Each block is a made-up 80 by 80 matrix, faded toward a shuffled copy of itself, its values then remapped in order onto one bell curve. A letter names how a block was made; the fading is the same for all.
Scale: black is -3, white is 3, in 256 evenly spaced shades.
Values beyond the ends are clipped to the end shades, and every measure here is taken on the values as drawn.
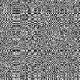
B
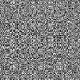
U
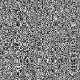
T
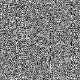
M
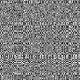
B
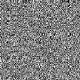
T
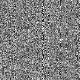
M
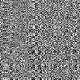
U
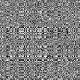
B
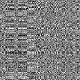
B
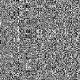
T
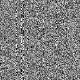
M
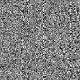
T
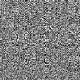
T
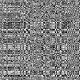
B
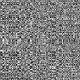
U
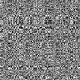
U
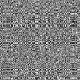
B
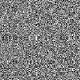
T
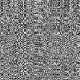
U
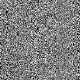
M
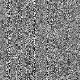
M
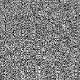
T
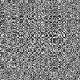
U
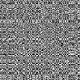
B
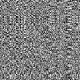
U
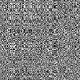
U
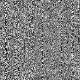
M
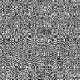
U
